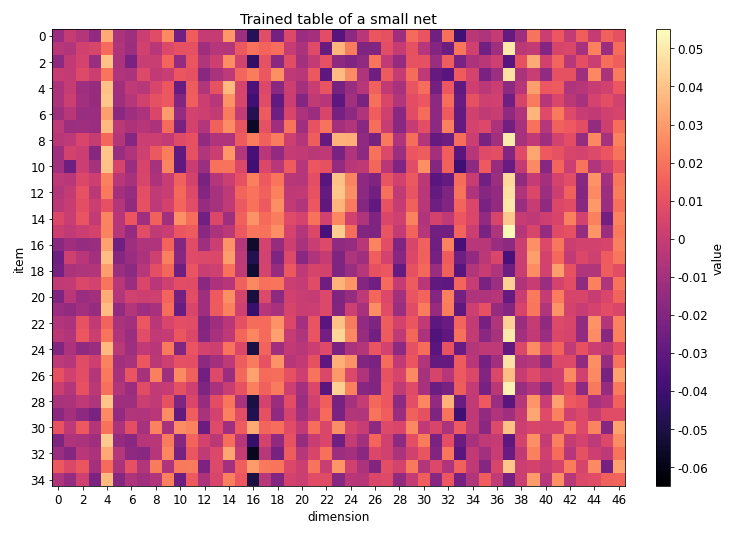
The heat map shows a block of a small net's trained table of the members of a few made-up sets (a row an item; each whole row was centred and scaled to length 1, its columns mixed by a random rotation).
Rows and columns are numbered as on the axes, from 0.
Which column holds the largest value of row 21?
4
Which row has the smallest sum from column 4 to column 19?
16
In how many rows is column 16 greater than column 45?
16
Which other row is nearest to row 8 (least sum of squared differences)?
19
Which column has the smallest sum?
31
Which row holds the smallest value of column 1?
10
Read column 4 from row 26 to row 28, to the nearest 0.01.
0.02 0.02 0.04
